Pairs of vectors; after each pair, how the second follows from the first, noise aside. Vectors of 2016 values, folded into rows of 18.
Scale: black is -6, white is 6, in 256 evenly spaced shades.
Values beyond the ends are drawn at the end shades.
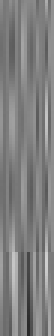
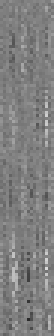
partly zeroed.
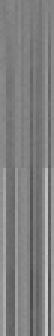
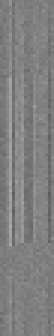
wrapped around, shrunk.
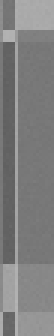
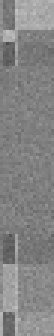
partly zeroed.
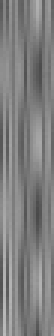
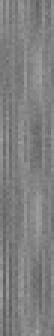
negated, shrunk.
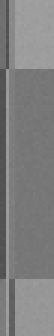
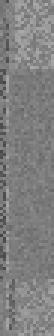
partly zeroed.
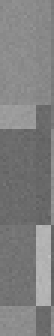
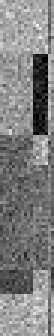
wrapped around, negated, scaled up.
